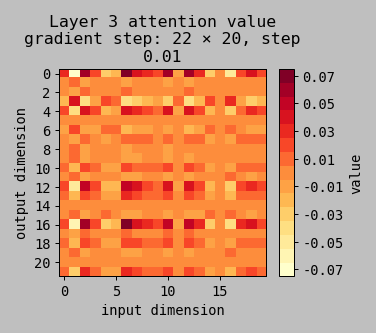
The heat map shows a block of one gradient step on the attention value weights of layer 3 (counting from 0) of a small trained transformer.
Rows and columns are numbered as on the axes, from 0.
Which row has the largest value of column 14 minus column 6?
3
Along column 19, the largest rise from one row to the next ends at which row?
4
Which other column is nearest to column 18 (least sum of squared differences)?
7
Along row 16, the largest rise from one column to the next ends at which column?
2
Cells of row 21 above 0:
13
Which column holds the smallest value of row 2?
1
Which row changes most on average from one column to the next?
0
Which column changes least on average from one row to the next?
15
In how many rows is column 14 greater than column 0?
3
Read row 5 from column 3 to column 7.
0 0 0 0 0
